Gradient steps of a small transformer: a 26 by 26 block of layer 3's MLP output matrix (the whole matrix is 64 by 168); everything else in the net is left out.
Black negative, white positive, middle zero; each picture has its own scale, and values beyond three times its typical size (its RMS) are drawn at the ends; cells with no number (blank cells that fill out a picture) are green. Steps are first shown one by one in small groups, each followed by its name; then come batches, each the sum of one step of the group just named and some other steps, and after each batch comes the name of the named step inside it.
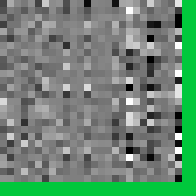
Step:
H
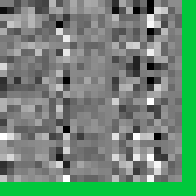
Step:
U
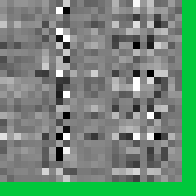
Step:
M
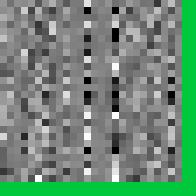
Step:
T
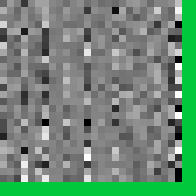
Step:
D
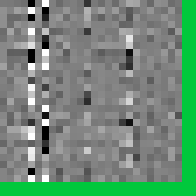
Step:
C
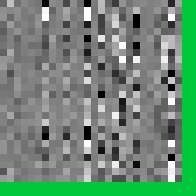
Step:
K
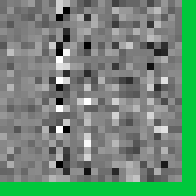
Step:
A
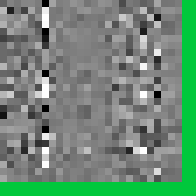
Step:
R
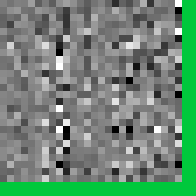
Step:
A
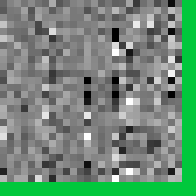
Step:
T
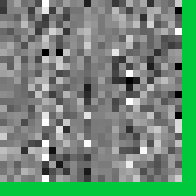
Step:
A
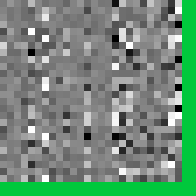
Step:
D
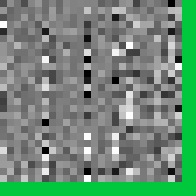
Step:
D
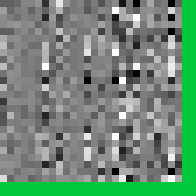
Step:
M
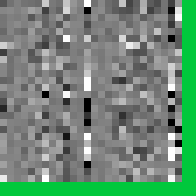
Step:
C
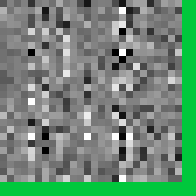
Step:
C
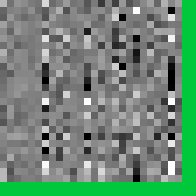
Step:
M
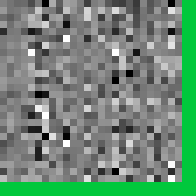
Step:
K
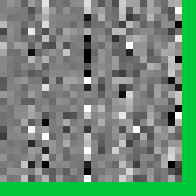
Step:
D
